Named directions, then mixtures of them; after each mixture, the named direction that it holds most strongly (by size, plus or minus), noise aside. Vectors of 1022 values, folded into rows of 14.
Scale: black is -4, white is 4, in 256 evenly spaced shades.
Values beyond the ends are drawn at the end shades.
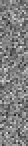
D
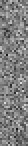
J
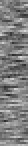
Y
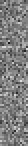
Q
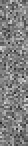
J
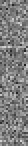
Q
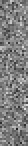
J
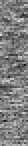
Y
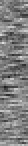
Y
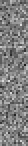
D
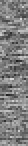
Y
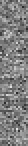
J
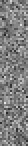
J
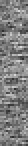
Y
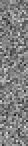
D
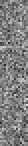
Q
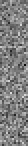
D
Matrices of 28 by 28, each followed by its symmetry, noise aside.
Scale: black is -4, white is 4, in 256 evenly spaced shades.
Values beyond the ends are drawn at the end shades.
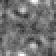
same after a half turn.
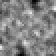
same after a half turn.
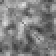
symmetric.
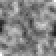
same after a half turn.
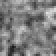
antisymmetric.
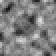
symmetric.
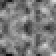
mirrored top to bottom.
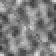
same after a half turn.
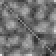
symmetric.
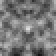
mirrored left to right.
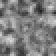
antisymmetric.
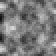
mirrored top to bottom.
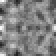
mirrored top to bottom.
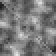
same after a half turn.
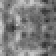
mirrored top to bottom.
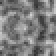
mirrored top to bottom.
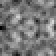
mirrored top to bottom.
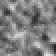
antisymmetric.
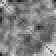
symmetric.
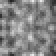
mirrored top to bottom.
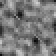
same after a half turn.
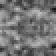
mirrored top to bottom.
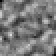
same after a half turn.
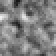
antisymmetric.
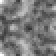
mirrored top to bottom.
